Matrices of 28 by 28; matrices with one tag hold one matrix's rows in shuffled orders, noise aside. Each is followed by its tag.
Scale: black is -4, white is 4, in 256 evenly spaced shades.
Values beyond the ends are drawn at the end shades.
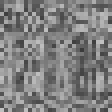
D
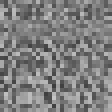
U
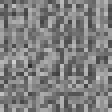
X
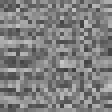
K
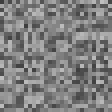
D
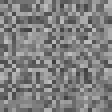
U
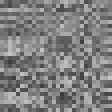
K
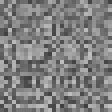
U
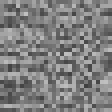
K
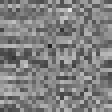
K
